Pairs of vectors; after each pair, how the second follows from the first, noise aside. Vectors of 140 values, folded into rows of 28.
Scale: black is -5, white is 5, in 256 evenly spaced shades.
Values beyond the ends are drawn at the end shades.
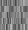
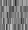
copied.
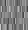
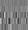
reversed, negated, partly zeroed.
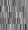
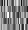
reversed, scaled up.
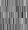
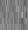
negated, shrunk.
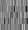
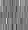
wrapped around, negated, partly zeroed.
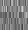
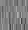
reversed, negated, partly zeroed.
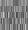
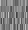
copied.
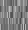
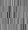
negated, partly zeroed.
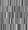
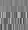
wrapped around, negated, partly zeroed.
